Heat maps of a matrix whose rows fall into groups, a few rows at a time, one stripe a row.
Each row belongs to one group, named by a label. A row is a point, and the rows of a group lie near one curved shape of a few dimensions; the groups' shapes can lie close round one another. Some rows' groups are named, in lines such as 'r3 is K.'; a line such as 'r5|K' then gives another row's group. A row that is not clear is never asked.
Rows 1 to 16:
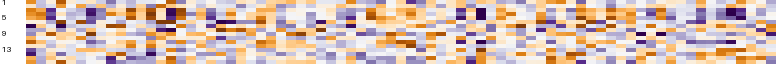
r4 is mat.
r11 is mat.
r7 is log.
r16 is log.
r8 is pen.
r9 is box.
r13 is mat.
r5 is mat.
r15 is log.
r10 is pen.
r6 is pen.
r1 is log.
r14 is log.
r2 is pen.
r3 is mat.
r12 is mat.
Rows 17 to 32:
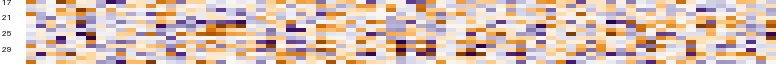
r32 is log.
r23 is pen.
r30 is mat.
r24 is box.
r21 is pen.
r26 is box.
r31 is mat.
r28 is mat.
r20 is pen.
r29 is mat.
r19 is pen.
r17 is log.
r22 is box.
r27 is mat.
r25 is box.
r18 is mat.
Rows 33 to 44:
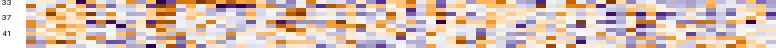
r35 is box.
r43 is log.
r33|box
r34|pen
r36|box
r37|box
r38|pen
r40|box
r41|mat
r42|mat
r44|log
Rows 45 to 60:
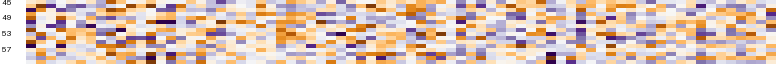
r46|mat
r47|log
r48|mat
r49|log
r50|pen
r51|box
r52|log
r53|pen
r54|mat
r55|log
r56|log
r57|mat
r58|log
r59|log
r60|log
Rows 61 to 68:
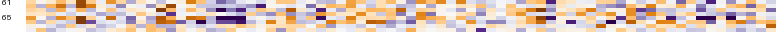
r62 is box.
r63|pen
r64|mat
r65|pen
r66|box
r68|mat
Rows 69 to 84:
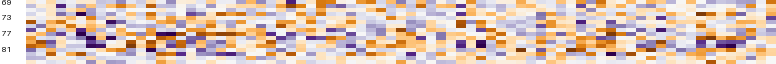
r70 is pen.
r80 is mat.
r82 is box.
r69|mat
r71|box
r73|box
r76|box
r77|box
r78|pen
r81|log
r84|pen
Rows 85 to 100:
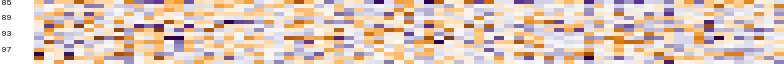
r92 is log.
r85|mat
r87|box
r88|box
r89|box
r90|pen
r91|mat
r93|mat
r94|pen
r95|mat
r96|box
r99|log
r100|box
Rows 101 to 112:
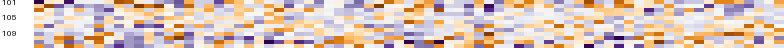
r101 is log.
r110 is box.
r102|mat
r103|mat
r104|mat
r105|pen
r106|mat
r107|log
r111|mat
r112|log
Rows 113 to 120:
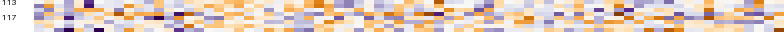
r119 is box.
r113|box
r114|box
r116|log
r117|log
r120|box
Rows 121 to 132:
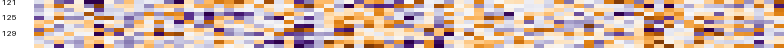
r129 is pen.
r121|box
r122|box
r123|box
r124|box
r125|mat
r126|log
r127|box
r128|pen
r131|mat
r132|box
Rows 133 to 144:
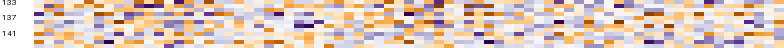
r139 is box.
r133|log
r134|mat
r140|mat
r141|log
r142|box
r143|mat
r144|pen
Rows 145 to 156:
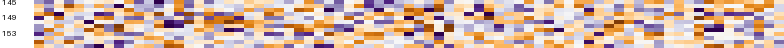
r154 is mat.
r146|log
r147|mat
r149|mat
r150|box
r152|pen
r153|mat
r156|pen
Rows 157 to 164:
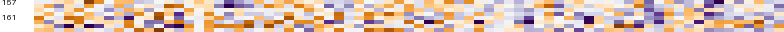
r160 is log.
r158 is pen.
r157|pen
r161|log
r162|mat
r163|box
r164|log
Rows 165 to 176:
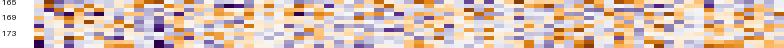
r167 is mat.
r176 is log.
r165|mat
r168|box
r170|pen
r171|log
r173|box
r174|log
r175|log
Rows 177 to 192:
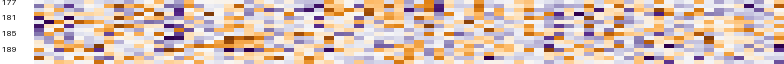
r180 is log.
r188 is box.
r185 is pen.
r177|mat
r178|log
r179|mat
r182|mat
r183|log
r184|mat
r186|pen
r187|pen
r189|pen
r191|mat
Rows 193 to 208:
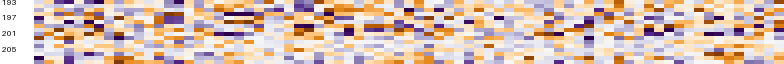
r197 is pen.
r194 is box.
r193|box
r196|pen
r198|pen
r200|box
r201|pen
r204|mat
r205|pen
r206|pen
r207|log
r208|log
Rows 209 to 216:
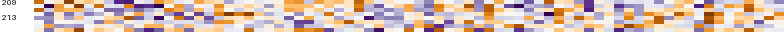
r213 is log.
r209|log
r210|mat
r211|log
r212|pen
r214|pen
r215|mat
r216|mat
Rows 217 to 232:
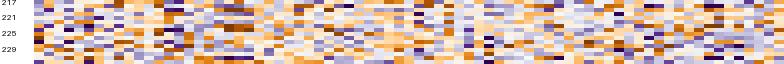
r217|log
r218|pen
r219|pen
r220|box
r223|pen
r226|mat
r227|log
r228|mat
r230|mat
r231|pen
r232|box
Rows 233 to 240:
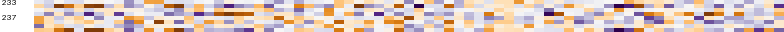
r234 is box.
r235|box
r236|pen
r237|mat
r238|log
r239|mat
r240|box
